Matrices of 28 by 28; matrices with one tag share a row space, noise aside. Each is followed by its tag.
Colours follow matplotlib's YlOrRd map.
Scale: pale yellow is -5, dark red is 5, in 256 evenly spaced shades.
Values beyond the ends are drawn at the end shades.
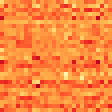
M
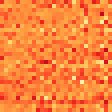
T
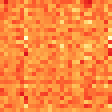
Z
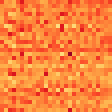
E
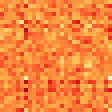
Z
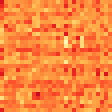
M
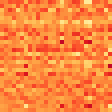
Z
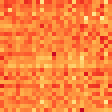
T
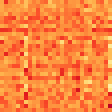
Z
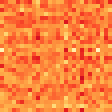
M
